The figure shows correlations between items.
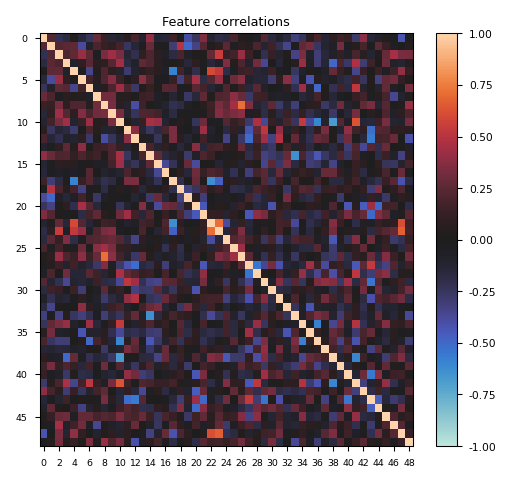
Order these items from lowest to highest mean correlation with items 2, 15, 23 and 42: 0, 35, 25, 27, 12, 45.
12, 35, 0, 45, 27, 25
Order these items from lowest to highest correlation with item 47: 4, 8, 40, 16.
8, 40, 16, 4
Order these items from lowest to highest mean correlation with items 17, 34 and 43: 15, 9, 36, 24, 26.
36, 15, 9, 26, 24
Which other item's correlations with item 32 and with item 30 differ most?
5
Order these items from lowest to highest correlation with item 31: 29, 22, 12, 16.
22, 16, 29, 12
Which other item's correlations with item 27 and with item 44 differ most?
43
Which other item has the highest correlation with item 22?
23
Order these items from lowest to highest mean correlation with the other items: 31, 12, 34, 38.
38, 12, 31, 34
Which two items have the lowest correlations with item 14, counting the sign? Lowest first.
33, 36
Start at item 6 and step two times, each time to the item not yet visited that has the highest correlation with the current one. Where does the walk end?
10
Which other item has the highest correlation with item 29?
11
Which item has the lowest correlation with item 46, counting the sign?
7
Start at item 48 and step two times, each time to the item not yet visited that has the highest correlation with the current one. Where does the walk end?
26
